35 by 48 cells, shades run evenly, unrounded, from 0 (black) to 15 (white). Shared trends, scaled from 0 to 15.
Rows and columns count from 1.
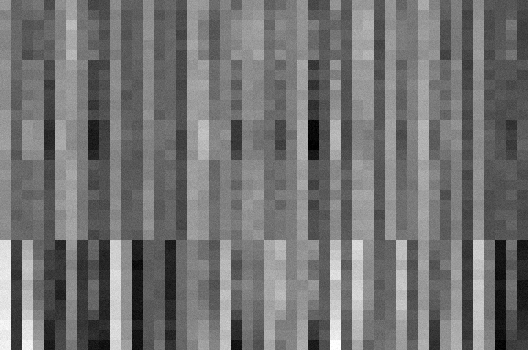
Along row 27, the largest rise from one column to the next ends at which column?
11
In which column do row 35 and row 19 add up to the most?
31
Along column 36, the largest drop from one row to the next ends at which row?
25
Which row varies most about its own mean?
35
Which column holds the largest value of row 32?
1
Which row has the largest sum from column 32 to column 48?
29
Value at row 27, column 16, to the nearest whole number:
2
